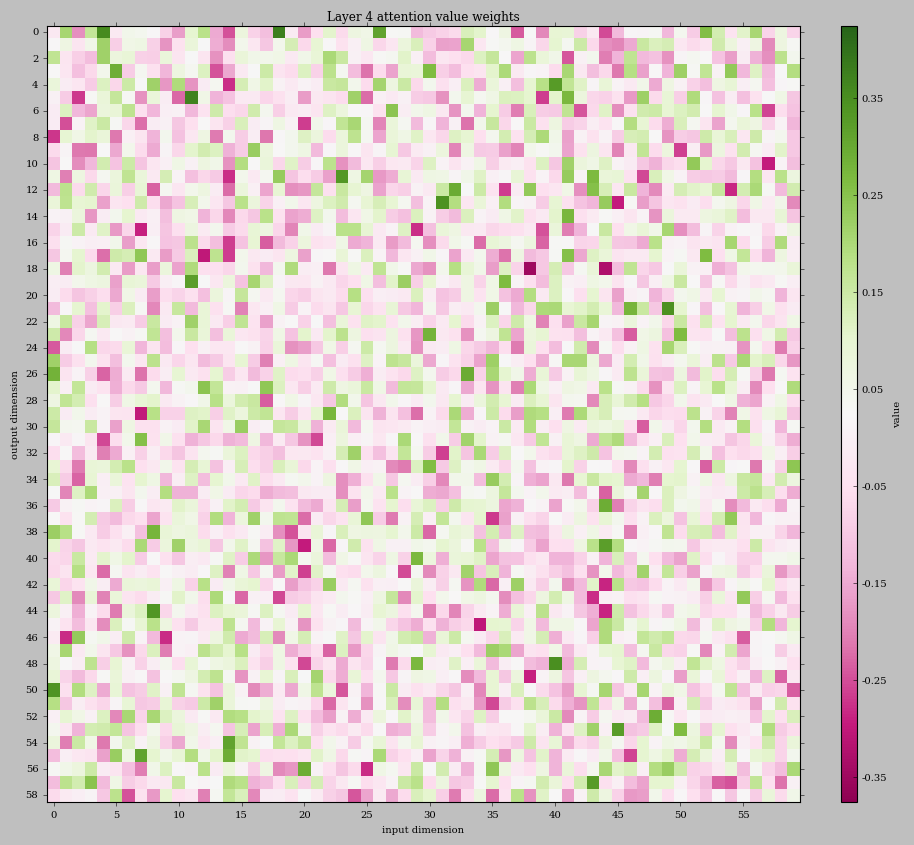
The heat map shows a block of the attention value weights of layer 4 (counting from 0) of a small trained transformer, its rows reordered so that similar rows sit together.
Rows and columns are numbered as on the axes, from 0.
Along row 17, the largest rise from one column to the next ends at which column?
13
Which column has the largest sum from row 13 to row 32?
11
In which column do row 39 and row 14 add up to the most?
44
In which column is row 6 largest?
27
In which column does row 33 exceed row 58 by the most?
6
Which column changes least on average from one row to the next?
21
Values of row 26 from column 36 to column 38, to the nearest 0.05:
0.1 0.05 -0.15
